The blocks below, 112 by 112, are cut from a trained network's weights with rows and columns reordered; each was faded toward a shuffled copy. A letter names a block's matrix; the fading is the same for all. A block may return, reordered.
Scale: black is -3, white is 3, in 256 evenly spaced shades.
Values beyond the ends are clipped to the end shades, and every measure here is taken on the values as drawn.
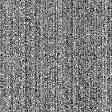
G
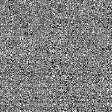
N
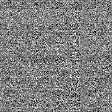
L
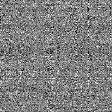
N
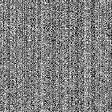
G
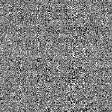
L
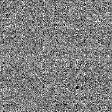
N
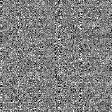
N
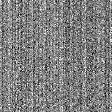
G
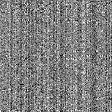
G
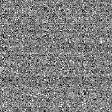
L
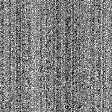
G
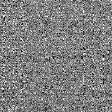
N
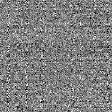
L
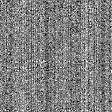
G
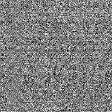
L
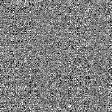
L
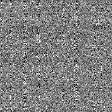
N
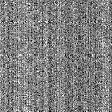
G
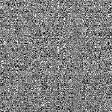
L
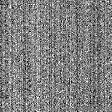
G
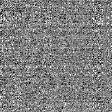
L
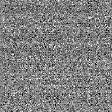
L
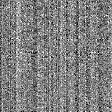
G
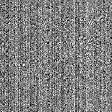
G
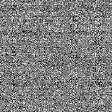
L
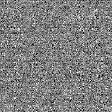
L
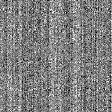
G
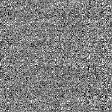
L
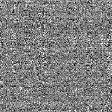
L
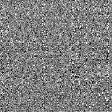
L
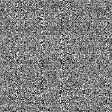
N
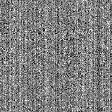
G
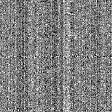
G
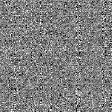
N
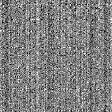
G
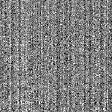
G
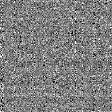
N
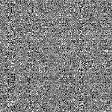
N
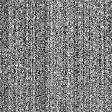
G
